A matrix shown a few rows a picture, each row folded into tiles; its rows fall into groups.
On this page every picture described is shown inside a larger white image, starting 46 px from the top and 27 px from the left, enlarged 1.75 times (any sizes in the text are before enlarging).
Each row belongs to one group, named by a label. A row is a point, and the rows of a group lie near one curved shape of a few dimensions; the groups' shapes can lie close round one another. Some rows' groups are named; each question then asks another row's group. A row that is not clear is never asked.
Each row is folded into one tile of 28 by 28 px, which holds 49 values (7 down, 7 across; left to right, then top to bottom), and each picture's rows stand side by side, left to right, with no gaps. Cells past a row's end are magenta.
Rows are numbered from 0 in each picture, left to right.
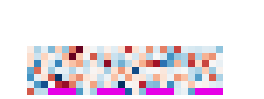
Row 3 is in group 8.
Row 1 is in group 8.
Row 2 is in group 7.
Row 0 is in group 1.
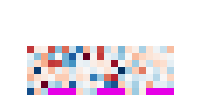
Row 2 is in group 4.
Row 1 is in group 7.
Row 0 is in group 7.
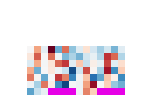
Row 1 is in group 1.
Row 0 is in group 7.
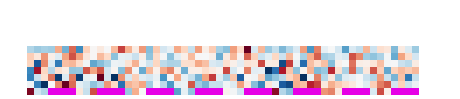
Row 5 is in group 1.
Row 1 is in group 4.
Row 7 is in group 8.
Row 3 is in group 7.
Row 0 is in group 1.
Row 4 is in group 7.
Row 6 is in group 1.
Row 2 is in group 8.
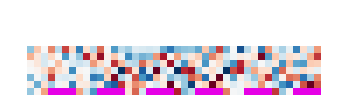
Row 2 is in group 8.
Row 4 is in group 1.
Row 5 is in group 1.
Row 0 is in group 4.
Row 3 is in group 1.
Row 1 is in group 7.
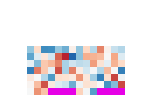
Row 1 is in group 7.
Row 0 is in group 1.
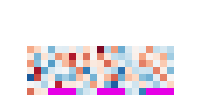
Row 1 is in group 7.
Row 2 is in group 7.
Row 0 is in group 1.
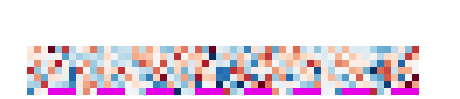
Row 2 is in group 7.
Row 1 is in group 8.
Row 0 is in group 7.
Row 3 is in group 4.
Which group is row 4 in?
1
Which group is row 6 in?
7
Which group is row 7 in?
1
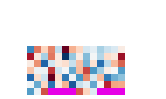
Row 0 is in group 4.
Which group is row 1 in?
1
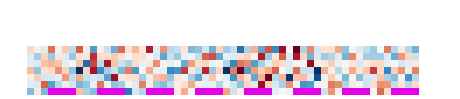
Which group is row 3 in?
1
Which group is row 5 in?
7
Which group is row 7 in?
8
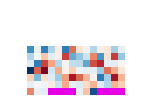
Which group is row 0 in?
1
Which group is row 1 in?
7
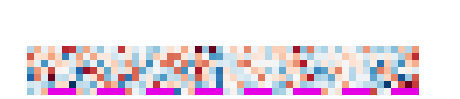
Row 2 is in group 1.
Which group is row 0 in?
4
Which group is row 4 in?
7
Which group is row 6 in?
4
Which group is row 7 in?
1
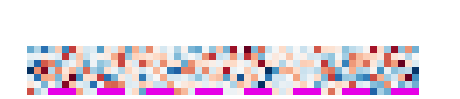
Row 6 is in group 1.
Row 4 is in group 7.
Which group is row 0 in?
1
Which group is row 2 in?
7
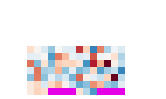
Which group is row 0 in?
1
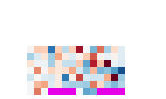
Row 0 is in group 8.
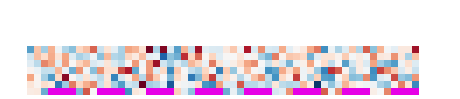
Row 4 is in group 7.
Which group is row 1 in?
8
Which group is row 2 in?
7
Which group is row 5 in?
4
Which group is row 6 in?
4
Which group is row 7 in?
4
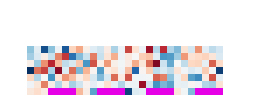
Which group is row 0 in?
1
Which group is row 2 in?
7
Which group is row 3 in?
7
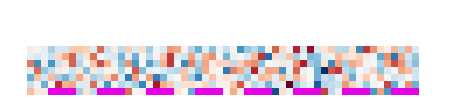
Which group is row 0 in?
1
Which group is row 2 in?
1
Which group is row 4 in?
1
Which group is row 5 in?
7
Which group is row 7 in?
7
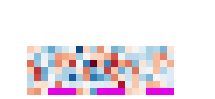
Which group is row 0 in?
1
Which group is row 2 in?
1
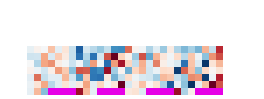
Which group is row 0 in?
7
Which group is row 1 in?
8
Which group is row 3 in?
1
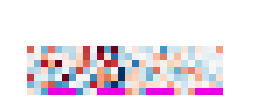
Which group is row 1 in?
7
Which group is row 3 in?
4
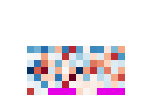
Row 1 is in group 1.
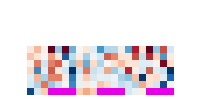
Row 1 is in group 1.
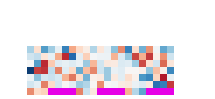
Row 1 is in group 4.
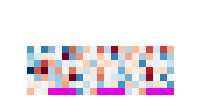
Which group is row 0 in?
1
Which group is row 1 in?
4
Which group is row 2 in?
4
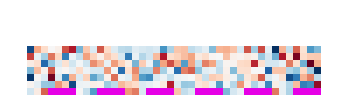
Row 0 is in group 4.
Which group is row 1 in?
7
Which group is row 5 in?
7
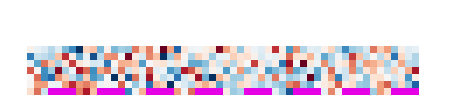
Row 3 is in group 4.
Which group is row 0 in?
8
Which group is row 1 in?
8
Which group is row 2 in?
4
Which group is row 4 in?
4
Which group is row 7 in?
8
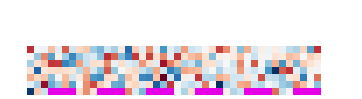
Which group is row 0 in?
7
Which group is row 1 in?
1
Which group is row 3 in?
4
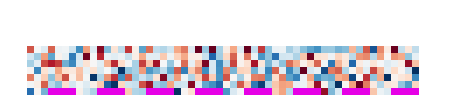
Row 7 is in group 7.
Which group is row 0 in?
7
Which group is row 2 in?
4
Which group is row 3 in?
7
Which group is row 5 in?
8
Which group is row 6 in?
1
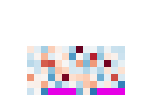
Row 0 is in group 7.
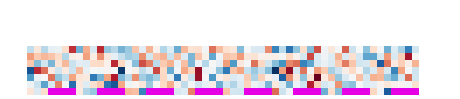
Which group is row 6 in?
7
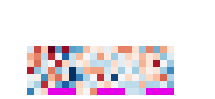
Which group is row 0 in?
7
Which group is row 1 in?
4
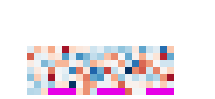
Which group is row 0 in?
4
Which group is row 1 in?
8
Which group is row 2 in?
1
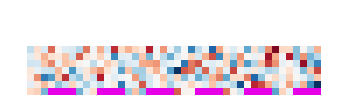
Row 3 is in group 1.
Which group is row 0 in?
7
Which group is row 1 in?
4
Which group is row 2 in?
7
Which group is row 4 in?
1
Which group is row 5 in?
8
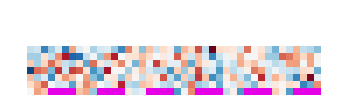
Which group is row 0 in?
1
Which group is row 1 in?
8
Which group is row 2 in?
4
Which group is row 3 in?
4
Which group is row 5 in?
7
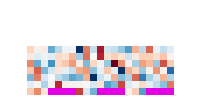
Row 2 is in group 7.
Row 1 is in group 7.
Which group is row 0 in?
1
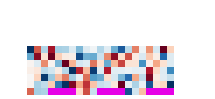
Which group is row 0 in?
7
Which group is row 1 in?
8
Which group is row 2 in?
4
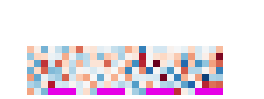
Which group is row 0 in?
4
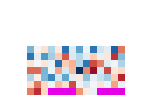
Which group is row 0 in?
8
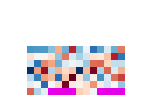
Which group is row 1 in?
1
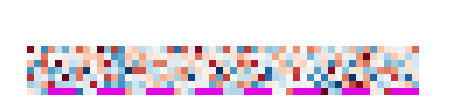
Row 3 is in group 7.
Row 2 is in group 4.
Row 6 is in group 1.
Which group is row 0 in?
4
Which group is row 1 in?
7
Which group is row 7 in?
4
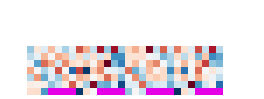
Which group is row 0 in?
7
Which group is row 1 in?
7
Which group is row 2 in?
7
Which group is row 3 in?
7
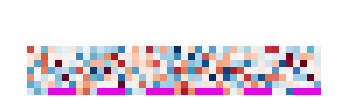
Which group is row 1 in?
8
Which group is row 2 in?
7
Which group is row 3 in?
8
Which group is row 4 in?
4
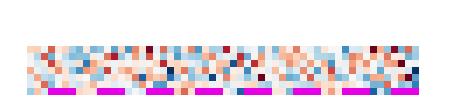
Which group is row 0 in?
7
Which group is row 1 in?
1
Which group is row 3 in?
8
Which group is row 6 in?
1
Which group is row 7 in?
4
